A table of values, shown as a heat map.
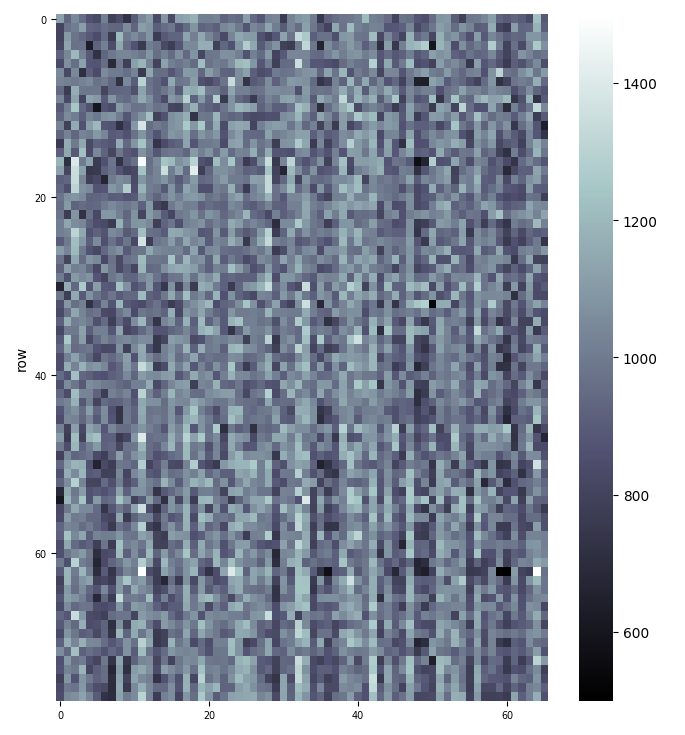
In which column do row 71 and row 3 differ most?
50
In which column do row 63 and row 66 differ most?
9
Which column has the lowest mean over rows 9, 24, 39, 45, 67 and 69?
48
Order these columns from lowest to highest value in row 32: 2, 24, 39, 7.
7, 2, 24, 39
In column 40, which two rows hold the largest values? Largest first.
36, 58
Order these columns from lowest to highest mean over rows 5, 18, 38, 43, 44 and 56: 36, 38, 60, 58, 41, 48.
60, 48, 36, 41, 58, 38
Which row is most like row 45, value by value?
44
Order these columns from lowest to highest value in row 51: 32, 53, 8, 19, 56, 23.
23, 53, 8, 19, 56, 32
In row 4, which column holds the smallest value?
5
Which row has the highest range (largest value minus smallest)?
62
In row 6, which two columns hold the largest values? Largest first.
59, 38
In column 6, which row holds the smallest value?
18
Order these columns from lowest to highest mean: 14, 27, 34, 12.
34, 14, 27, 12
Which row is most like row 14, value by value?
53
